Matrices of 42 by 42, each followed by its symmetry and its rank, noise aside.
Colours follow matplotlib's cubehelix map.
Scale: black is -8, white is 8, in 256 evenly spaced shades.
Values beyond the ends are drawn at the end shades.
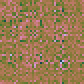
symmetric, rank four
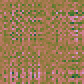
no symmetry, rank three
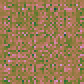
no symmetry, rank five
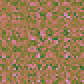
antisymmetric, rank four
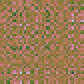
symmetric, rank three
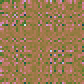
symmetric, rank three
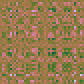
symmetric, rank three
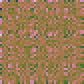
symmetric, rank three
